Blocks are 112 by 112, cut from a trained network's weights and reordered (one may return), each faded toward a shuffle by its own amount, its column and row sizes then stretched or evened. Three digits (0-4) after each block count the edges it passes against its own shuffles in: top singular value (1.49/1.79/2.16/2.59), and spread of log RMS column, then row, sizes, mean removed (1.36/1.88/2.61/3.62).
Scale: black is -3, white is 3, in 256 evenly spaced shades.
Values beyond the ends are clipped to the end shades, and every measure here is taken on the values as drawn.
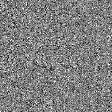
0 2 1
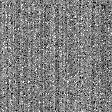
2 1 1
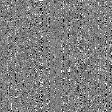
0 4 0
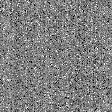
0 1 0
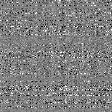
0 1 4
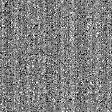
2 0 2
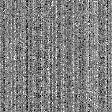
4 3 1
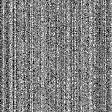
4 3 0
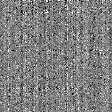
2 2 2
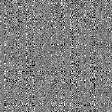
2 4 3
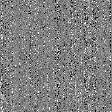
0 4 0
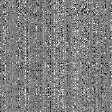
2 4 2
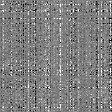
4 4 3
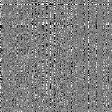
3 4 2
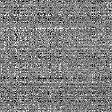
3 3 3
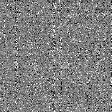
0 3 0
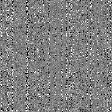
1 4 2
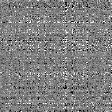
2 3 3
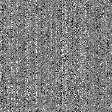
1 3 0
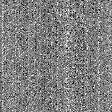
1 2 0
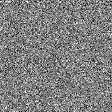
0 0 2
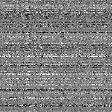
4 2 4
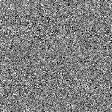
1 0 2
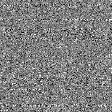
0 0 3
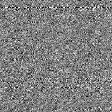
2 1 3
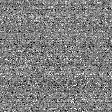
1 0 2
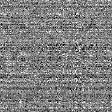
3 2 2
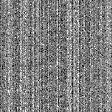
4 3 0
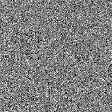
0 2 1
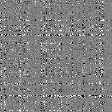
1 4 4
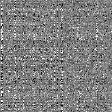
2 3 1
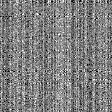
4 0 3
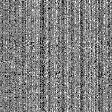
4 3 2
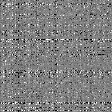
2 2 4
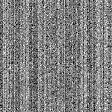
4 1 1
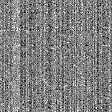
4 1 2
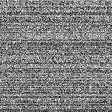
4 0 0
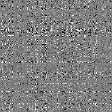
0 4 4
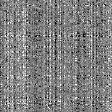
4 3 3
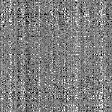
3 3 3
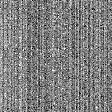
4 1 1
